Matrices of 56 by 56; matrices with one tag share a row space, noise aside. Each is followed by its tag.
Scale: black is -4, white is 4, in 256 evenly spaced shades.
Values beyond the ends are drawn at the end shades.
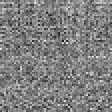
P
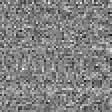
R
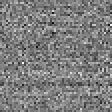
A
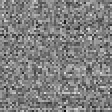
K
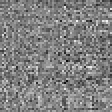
K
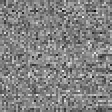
K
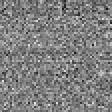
K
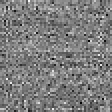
A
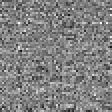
R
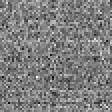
A
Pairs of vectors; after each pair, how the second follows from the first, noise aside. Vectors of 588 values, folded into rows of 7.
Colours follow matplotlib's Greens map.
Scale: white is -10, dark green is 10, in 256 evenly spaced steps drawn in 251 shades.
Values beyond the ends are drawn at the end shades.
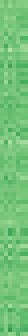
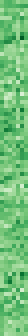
wrapped around, scaled up.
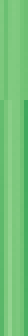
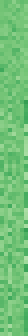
sign-scrambled.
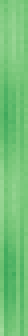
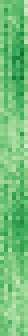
reversed, scaled up.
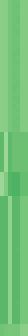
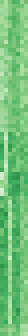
scaled up.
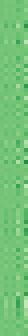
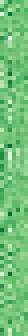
wrapped around, scaled up.
